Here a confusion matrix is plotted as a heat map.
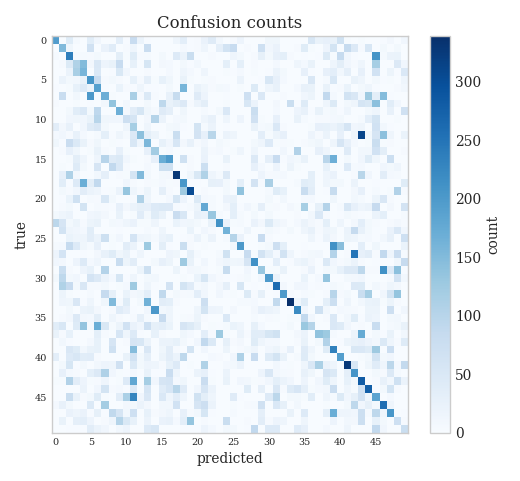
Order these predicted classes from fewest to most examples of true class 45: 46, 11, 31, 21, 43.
46, 21, 43, 31, 11
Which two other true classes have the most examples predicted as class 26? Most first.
19, 40
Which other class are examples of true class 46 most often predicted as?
7
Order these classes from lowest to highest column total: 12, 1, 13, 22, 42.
22, 12, 1, 42, 13
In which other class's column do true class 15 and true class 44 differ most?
16
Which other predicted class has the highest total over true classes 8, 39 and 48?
45
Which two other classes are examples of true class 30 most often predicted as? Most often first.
38, 1
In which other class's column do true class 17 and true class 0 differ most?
12
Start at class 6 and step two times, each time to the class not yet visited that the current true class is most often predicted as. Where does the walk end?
4
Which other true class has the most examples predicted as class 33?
8
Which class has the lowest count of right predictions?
20
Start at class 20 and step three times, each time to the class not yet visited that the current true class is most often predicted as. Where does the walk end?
11
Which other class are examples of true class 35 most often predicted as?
15
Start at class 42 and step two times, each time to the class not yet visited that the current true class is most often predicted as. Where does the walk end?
5
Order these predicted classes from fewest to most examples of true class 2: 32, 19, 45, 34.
34, 32, 19, 45
